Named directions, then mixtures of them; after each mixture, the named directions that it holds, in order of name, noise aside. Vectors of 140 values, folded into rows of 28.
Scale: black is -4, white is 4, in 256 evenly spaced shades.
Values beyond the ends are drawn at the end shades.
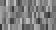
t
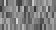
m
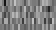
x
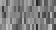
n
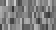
t.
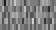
x.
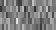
m.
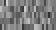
m, t.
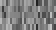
n.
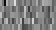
t, x.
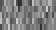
m, t.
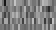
x.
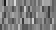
t, x.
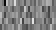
t, x.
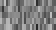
m, n.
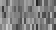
n.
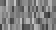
t.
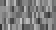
t.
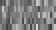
n.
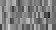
n, t.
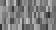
t.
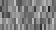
m, x.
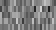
m, x.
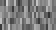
t.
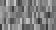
t.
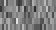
m.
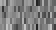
n.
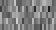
m, x.
